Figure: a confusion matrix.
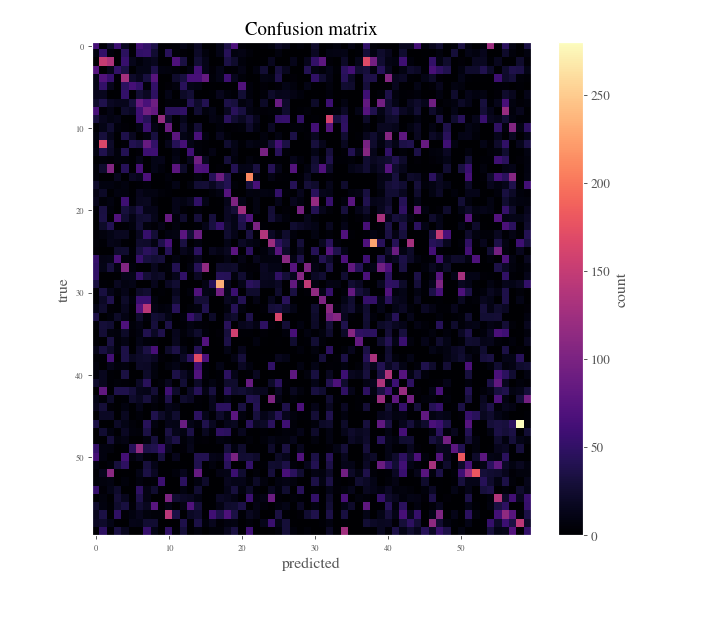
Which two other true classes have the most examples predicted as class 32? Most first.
9, 33
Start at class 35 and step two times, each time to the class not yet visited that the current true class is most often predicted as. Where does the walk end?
30
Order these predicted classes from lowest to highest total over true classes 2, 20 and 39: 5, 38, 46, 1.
5, 46, 38, 1
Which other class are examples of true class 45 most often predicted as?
19
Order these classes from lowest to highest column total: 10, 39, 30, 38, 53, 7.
53, 38, 10, 30, 39, 7
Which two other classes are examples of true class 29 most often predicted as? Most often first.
17, 47
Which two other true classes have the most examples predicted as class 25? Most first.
33, 7
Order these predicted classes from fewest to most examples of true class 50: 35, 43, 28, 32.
35, 43, 32, 28
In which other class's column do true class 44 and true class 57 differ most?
10
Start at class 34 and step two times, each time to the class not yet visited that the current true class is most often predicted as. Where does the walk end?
40
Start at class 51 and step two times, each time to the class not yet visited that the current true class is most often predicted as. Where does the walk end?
58
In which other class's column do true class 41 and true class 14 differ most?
39
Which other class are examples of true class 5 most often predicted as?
20
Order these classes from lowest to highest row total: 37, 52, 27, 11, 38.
37, 11, 38, 27, 52
